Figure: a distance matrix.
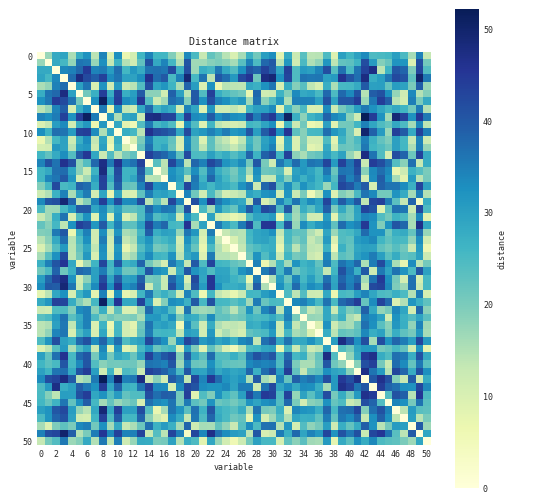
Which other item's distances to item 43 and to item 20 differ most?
44
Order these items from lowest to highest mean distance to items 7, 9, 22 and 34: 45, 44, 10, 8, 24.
24, 45, 44, 10, 8
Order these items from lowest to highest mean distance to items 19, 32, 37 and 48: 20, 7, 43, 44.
7, 43, 20, 44
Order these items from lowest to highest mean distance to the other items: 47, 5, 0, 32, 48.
0, 48, 47, 5, 32
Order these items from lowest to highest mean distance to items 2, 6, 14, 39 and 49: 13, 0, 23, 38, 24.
38, 24, 0, 23, 13
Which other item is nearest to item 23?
4
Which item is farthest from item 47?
8
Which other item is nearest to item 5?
27
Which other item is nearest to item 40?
45
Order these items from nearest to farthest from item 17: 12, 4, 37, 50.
37, 12, 4, 50
